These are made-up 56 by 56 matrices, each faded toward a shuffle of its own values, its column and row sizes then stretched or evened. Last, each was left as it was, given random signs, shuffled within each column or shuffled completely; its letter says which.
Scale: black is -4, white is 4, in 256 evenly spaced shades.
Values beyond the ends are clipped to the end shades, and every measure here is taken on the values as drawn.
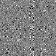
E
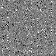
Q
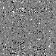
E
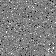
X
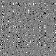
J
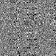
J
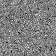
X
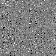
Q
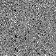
Q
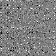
E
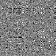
J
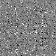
E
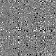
J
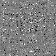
E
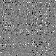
J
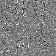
Q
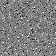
X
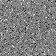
X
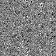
Q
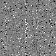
Q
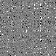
J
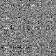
J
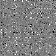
E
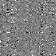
J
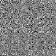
J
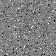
X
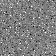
X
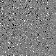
E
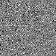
E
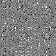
J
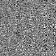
E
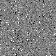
Q
